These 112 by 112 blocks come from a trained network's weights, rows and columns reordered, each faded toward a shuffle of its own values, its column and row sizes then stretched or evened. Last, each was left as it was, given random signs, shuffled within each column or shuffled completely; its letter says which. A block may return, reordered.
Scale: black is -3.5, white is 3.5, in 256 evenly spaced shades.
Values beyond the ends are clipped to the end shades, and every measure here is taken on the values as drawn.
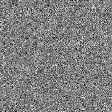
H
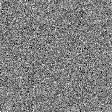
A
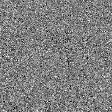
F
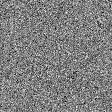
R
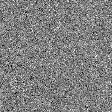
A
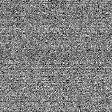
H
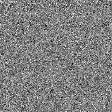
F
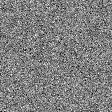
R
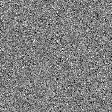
A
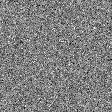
R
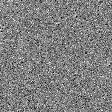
R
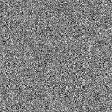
H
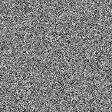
F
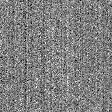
A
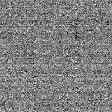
H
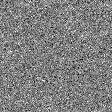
R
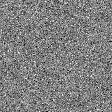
R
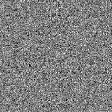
H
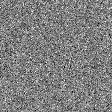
R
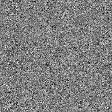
F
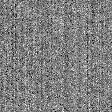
A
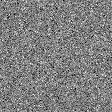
R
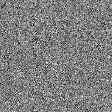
A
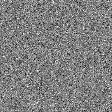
A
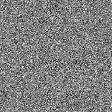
H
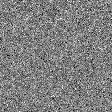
R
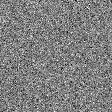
R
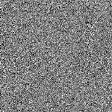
F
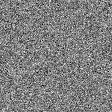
R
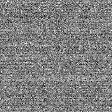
H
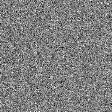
F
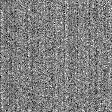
A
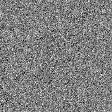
A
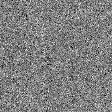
A
